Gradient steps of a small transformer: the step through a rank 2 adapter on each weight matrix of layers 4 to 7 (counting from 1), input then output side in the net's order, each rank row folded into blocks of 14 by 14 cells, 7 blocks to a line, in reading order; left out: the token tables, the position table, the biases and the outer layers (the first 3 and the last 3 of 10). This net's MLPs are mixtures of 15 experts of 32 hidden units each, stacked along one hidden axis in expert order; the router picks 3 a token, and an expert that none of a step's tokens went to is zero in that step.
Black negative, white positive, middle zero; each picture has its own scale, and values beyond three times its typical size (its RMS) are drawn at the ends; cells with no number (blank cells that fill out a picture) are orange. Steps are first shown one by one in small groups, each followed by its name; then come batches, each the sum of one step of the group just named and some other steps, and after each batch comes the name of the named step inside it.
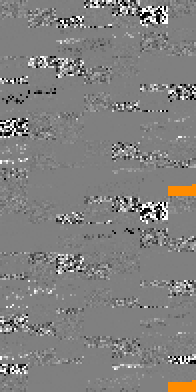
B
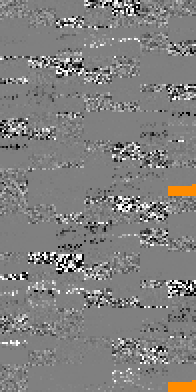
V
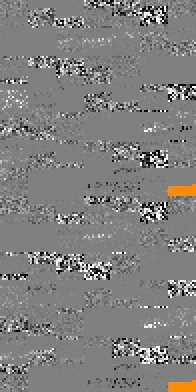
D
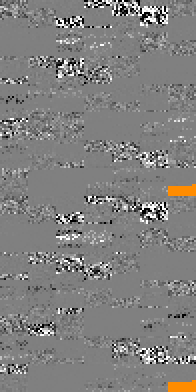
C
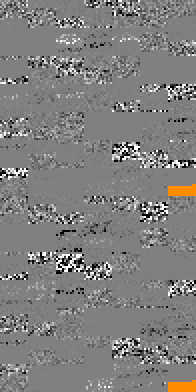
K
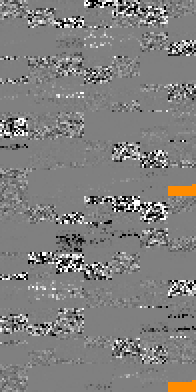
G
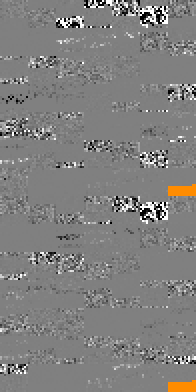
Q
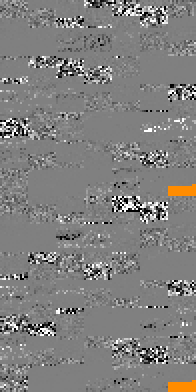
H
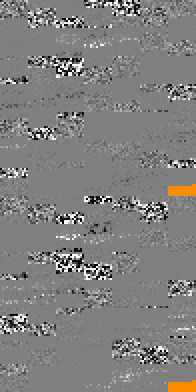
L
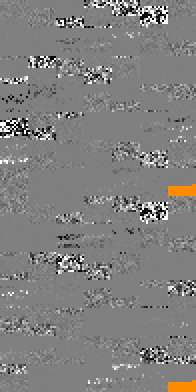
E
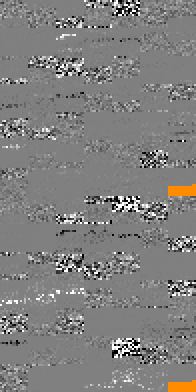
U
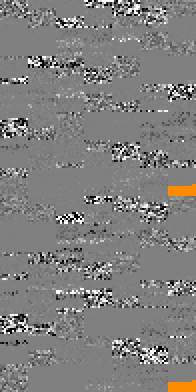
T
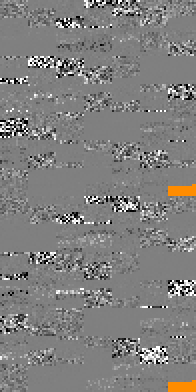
T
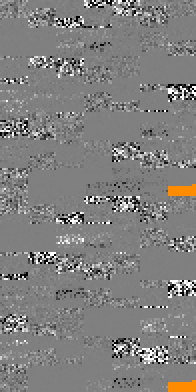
D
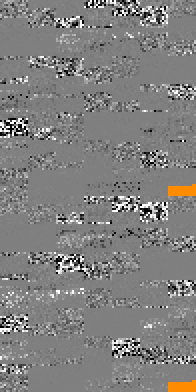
U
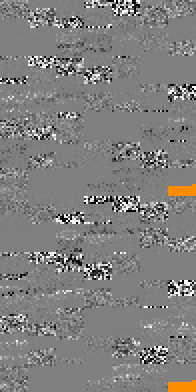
L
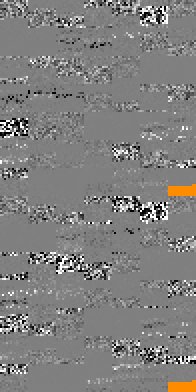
B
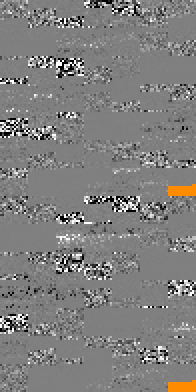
L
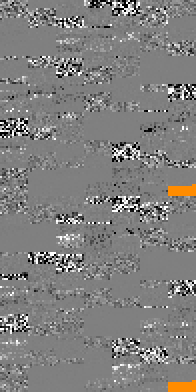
V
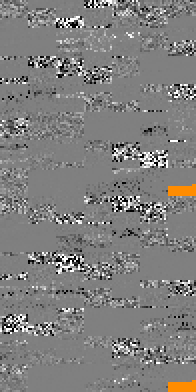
G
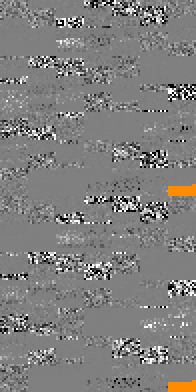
D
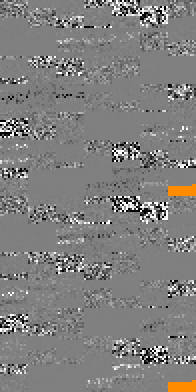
Q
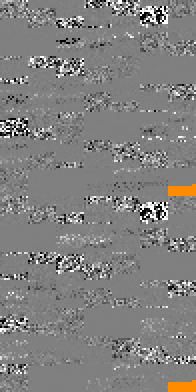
Q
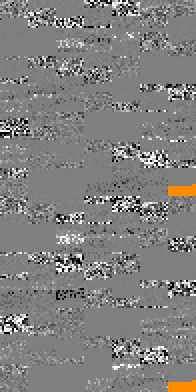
L
